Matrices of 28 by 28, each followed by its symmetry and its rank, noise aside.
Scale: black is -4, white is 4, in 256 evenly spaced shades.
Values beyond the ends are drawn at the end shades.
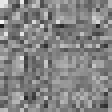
symmetric, rank four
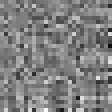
antisymmetric, rank four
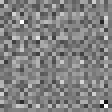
symmetric, rank three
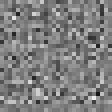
antisymmetric, rank six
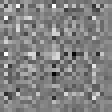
symmetric, rank four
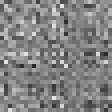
symmetric, rank four
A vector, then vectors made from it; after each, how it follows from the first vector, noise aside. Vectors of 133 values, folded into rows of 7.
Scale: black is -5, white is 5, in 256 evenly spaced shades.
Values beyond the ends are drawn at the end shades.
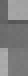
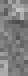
partly zeroed.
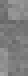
shrunk.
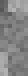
partly zeroed.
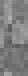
wrapped around, shrunk.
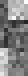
scaled up.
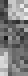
scaled up.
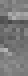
partly zeroed.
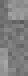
shrunk.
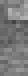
partly zeroed.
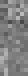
partly zeroed.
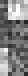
scaled up.
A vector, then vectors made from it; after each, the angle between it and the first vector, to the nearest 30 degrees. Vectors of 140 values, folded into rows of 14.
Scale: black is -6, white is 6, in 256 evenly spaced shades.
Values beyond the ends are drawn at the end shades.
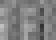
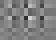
90 degrees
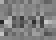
90 degrees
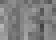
30 degrees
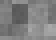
90 degrees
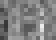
150 degrees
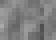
30 degrees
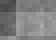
120 degrees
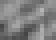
120 degrees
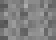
120 degrees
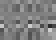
90 degrees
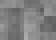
60 degrees
